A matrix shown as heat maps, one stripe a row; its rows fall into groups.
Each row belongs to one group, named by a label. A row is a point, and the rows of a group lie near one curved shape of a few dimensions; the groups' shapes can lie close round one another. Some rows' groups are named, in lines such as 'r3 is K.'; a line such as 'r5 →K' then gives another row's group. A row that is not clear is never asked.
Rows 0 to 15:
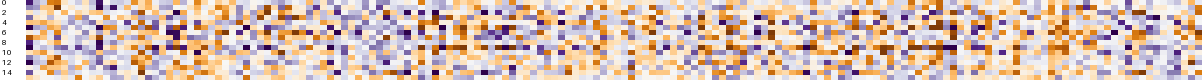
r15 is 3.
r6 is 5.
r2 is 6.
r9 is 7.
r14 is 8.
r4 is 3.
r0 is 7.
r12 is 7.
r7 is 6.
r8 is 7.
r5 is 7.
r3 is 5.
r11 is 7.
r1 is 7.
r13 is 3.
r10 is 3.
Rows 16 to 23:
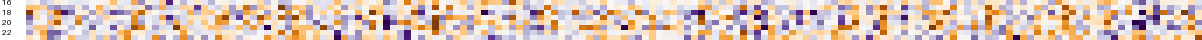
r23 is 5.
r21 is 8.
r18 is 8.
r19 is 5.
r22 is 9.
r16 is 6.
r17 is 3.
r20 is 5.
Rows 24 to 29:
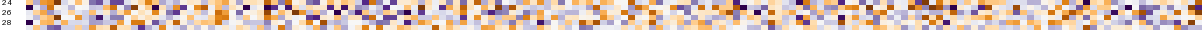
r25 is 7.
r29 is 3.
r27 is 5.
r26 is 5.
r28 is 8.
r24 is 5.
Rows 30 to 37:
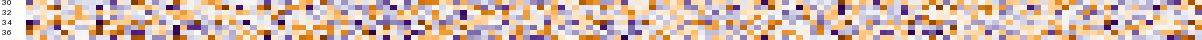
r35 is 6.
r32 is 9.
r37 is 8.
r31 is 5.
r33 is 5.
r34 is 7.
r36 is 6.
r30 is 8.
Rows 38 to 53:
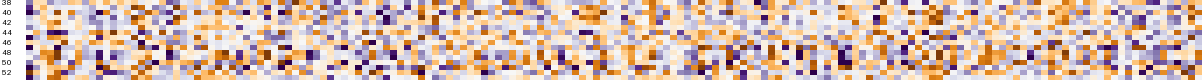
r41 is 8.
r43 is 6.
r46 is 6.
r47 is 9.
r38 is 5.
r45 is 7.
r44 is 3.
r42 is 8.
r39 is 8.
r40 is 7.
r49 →5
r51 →7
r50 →9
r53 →7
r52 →8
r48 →5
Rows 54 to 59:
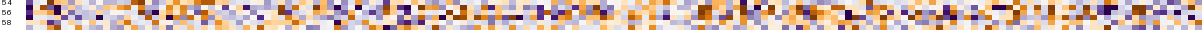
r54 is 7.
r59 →5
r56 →9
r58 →5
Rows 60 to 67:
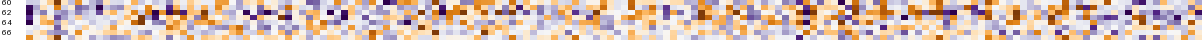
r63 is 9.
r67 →8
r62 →7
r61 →7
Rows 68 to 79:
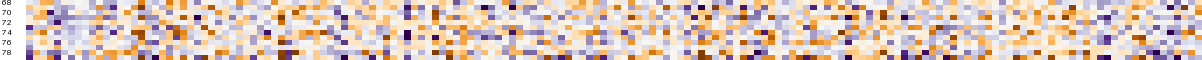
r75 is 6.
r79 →9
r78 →5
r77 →6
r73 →7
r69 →8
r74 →8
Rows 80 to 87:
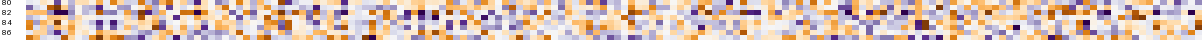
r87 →6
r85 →5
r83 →6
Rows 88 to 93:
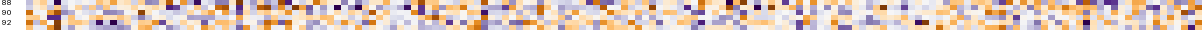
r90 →8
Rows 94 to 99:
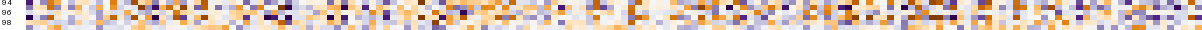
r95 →9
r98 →3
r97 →7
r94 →7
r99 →6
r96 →5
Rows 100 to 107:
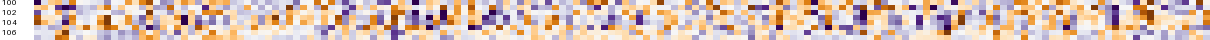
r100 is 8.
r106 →8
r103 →6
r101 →3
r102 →8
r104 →6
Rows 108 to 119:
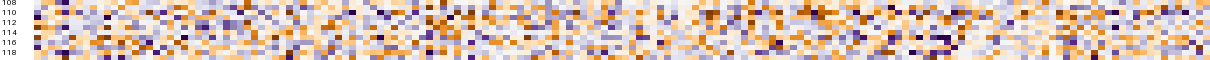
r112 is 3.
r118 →3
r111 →7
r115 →6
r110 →9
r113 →6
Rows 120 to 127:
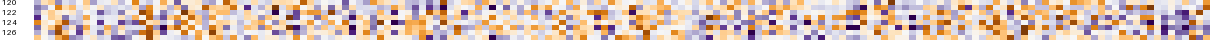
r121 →6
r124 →8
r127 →8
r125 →9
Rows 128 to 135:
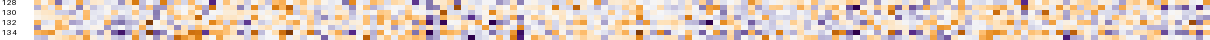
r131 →3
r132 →8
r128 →5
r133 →6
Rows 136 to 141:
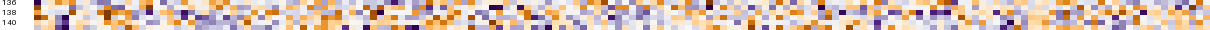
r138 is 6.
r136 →8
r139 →6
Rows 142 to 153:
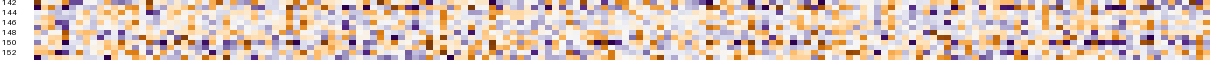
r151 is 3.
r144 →3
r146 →5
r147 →9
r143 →9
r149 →8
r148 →5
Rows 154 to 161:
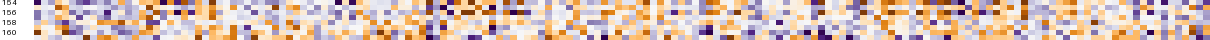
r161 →3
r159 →8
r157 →7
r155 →8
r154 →7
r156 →7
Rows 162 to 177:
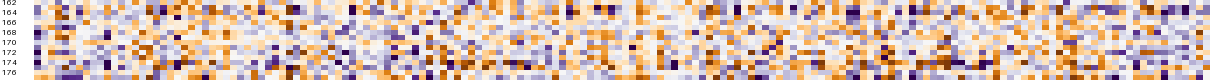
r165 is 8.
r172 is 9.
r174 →7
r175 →7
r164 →9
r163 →9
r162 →5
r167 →9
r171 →8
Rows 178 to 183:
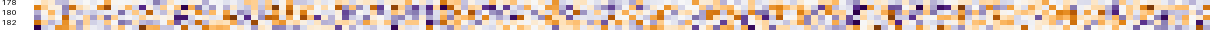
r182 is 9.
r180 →9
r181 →5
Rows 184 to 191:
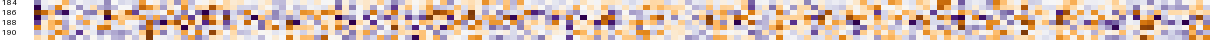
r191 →6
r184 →6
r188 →9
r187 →7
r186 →6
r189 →6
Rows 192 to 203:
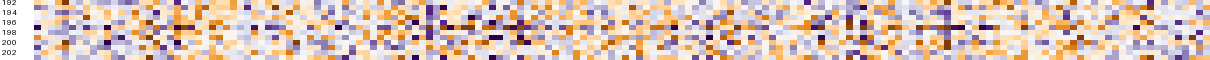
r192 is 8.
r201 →8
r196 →8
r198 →3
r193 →6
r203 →8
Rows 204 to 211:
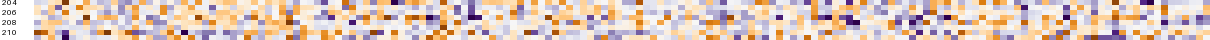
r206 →5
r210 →6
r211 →9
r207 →3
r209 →9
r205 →5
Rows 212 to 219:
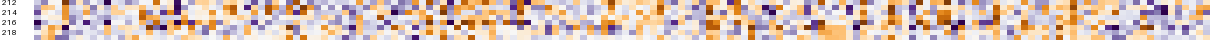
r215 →6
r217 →9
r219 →9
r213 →5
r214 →5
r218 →3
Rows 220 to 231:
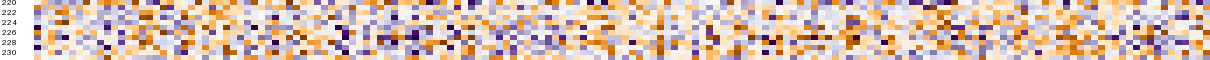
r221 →5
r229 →7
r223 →8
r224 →8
